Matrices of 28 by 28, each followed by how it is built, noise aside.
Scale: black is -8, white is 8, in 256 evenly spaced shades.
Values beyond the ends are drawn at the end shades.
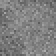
smooth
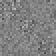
block diagonal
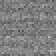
blocks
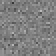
low rank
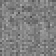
blocks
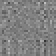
low rank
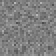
repeating columns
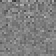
uneven rows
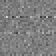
uneven rows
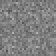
repeating columns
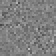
block diagonal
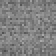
blocks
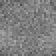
smooth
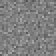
repeating rows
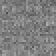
blocks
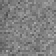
smooth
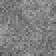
smooth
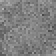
smooth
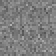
repeating columns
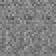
repeating columns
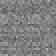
blocks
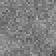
smooth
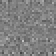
uneven rows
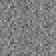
repeating rows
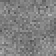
smooth
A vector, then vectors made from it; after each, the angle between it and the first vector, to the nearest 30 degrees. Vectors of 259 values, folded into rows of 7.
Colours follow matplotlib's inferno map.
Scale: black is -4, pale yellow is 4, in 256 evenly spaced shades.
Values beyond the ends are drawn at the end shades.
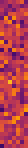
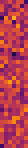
30 degrees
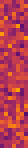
60 degrees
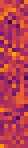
150 degrees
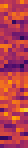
60 degrees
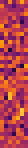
60 degrees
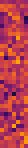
90 degrees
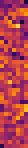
30 degrees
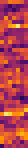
60 degrees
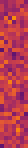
30 degrees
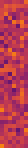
150 degrees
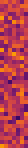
150 degrees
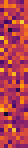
120 degrees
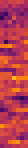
60 degrees
